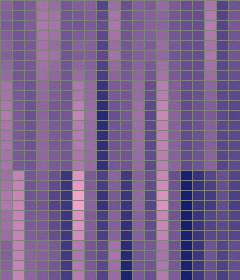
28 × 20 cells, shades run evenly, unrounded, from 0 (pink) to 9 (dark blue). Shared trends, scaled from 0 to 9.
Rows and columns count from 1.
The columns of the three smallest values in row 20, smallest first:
7, 14, 2
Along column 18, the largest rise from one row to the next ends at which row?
18
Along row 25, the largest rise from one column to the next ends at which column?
11
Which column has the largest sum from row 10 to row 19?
9
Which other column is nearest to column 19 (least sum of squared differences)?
20
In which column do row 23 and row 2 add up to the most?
16
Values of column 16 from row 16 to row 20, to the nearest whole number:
6 6 9 9 9
